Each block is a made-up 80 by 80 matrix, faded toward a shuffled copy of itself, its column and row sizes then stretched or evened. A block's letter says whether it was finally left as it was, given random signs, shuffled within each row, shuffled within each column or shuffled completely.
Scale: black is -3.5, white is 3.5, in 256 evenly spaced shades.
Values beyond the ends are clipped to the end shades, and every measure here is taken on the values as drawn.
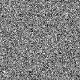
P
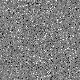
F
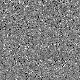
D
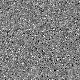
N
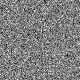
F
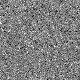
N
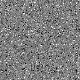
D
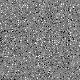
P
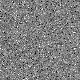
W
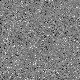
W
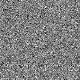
D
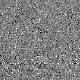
P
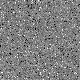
W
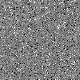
D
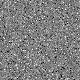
W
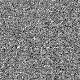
N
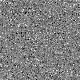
N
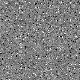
P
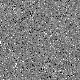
F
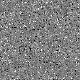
D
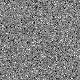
D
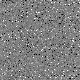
N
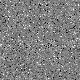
N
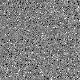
D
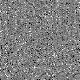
P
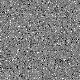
D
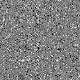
P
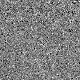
N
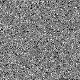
N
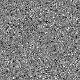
P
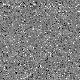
P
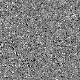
D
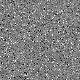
F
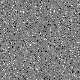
F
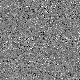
N
